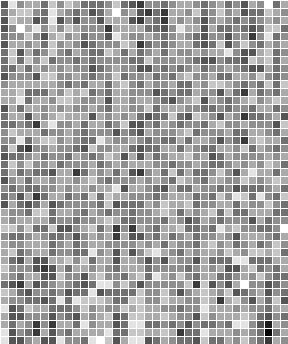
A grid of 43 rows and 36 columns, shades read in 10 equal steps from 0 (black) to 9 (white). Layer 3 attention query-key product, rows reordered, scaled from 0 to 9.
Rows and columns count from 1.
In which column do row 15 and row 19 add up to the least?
4
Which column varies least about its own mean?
22
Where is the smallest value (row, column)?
42, 34
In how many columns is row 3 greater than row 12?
14
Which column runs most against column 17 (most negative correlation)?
2
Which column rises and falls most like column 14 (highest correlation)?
26
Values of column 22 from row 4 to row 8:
5 5 5 6 5
